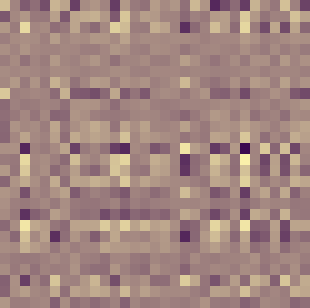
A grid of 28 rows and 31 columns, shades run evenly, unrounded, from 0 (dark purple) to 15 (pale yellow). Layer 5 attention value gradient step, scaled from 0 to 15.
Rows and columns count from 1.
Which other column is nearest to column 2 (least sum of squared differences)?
18
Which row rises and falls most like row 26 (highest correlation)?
6
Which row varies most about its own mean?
14
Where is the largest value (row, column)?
15, 25
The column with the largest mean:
13
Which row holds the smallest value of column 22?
1
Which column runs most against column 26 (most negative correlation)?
5
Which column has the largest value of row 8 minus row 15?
19
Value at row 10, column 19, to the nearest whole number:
8
